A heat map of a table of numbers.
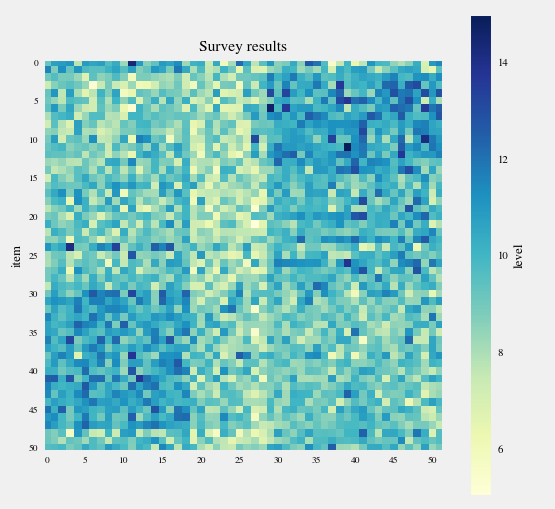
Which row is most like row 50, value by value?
16
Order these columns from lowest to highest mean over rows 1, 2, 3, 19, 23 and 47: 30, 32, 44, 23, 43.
23, 30, 43, 32, 44
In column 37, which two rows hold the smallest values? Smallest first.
0, 38
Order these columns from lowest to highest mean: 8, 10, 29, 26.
26, 10, 8, 29
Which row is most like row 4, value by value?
6
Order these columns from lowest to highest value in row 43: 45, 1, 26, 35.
26, 35, 45, 1
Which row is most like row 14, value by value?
5
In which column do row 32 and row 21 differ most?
10
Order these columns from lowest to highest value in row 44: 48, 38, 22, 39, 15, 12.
38, 48, 39, 22, 15, 12
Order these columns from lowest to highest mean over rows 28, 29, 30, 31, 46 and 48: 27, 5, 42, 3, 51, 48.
27, 3, 51, 48, 42, 5
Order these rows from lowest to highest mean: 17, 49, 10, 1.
49, 17, 1, 10
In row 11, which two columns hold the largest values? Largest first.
39, 46
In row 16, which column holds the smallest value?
21
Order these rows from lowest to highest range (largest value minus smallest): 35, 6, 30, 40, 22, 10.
22, 40, 35, 30, 10, 6
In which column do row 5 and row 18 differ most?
47
